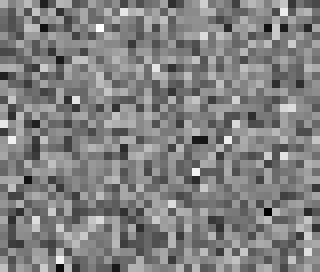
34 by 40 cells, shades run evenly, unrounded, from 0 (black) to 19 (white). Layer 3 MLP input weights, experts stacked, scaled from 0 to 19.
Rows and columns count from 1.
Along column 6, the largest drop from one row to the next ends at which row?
4
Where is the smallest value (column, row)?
34, 27
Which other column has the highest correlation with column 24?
21
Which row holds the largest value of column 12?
28
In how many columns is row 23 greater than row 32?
19
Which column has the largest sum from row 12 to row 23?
36
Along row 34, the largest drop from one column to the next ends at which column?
10
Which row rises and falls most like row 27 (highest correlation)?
5
